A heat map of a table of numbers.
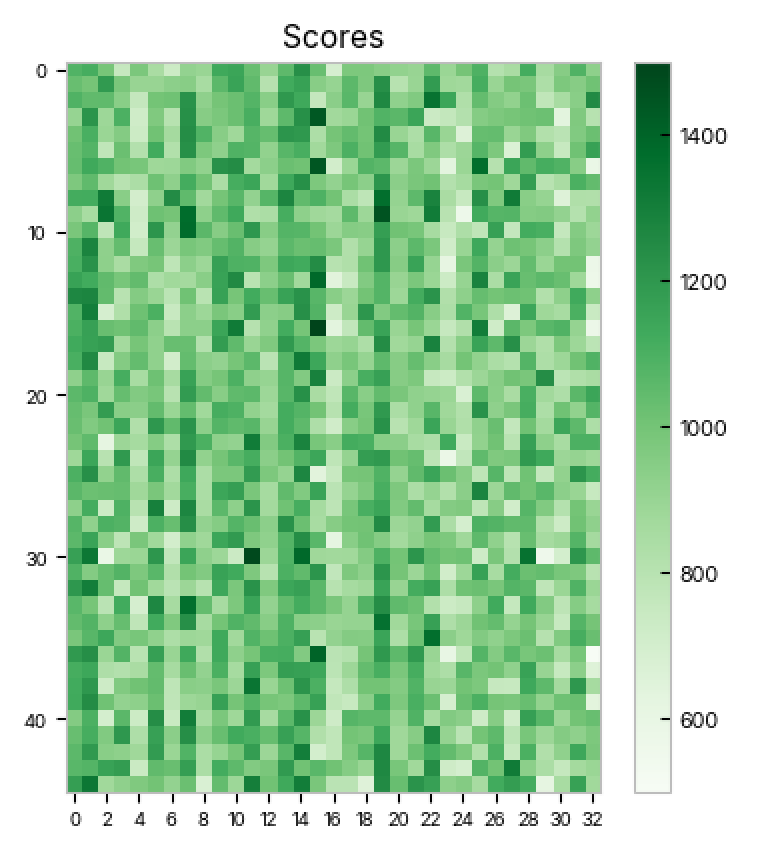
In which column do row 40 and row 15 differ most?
7
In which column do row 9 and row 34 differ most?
2
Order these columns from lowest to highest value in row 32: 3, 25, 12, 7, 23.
3, 23, 7, 12, 25
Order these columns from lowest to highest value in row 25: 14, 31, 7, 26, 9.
9, 26, 7, 31, 14
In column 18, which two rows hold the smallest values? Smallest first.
44, 8
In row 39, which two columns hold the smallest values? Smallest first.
32, 23
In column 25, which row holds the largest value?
6
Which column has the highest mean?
19
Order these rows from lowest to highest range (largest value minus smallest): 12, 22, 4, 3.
22, 4, 12, 3
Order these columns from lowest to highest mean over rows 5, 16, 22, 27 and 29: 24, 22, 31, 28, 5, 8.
24, 8, 22, 31, 28, 5
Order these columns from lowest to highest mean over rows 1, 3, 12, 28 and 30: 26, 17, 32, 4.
4, 32, 17, 26
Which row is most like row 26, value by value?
31
